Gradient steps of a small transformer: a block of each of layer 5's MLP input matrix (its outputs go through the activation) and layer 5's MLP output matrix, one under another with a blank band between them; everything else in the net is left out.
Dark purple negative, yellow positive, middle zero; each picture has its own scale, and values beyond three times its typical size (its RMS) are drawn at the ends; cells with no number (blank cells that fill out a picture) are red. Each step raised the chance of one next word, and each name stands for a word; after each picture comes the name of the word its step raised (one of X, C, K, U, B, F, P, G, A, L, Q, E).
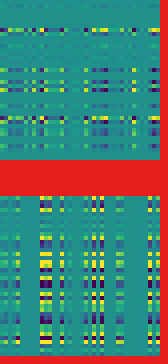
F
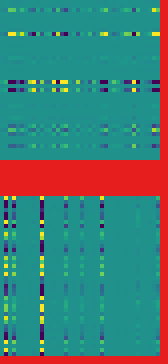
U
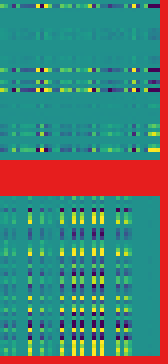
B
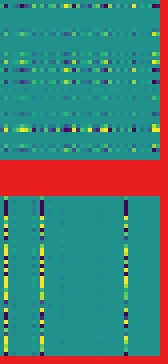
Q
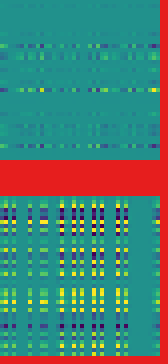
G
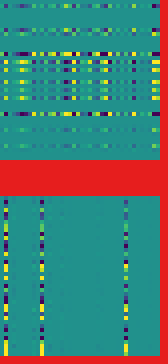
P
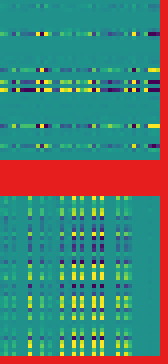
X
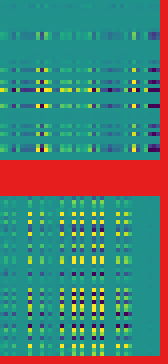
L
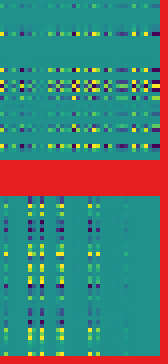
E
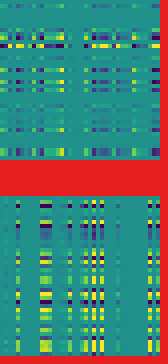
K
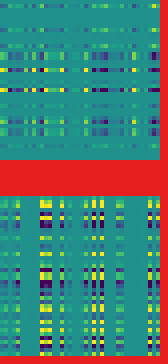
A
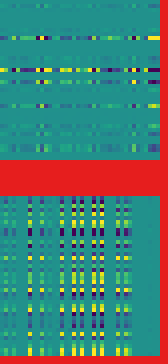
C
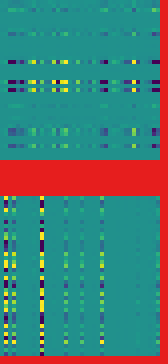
F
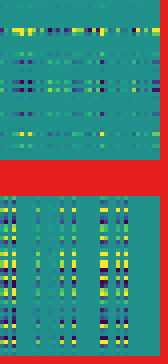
F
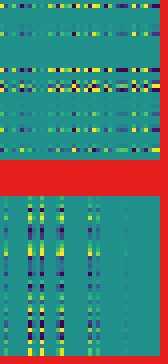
B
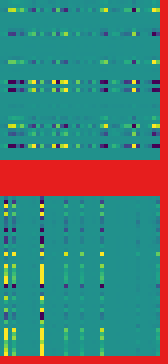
E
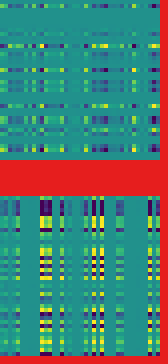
Q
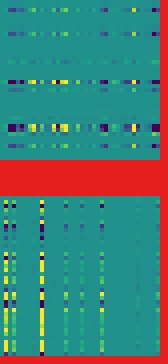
K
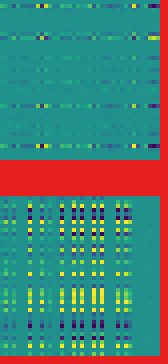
G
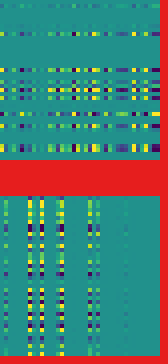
L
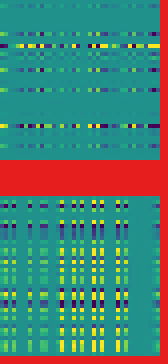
K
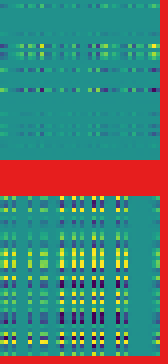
F
